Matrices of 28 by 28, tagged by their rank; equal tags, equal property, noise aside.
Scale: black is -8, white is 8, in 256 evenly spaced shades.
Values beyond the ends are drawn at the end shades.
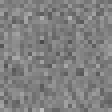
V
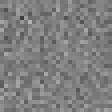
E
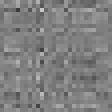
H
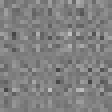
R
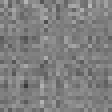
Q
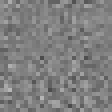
V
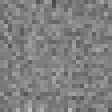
E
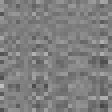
H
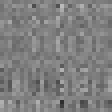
R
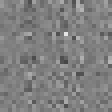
R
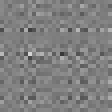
H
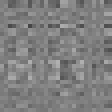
H
